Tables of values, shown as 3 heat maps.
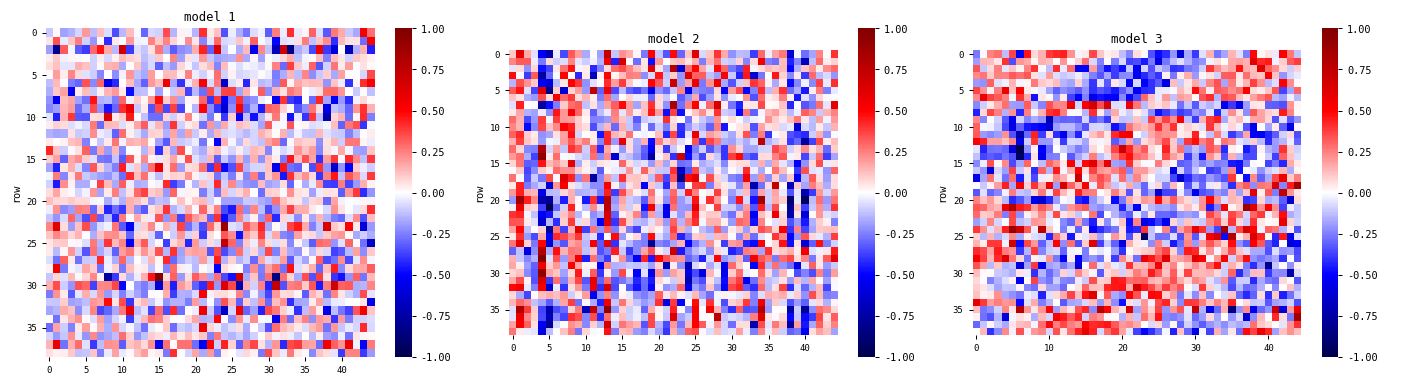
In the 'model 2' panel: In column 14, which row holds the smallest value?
14
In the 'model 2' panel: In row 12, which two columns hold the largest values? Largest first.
34, 15
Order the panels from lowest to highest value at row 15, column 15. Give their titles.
model 1, model 2, model 3
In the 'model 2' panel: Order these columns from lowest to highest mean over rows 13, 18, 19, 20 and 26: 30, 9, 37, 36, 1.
30, 9, 37, 36, 1
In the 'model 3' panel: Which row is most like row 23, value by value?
4
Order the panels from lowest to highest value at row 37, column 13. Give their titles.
model 1, model 3, model 2
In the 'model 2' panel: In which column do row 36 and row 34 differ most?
28
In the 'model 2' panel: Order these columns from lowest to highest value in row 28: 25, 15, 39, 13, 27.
13, 25, 27, 39, 15
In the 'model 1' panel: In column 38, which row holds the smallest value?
10
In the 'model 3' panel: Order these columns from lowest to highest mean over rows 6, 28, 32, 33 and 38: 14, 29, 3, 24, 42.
42, 14, 29, 3, 24
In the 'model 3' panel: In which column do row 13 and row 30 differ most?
6
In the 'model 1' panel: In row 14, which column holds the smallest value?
15
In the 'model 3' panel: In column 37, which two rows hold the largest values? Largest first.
21, 24
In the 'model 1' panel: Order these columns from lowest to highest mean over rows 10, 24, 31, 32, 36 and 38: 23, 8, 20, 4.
4, 23, 20, 8
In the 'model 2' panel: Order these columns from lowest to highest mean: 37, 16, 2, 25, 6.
2, 16, 6, 37, 25
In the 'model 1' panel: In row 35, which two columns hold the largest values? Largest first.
21, 43
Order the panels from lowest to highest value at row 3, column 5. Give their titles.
model 2, model 1, model 3
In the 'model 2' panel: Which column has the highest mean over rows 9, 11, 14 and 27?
4
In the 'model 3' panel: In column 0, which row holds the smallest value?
17
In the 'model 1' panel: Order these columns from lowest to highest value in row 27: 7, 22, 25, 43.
22, 25, 43, 7
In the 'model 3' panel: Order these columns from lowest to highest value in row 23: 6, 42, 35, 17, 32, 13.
13, 6, 17, 32, 35, 42
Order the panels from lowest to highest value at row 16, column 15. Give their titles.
model 2, model 3, model 1
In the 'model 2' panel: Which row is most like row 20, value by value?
35
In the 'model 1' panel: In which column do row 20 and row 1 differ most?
31
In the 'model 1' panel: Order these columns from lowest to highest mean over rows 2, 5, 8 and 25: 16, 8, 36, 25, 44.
36, 44, 16, 25, 8
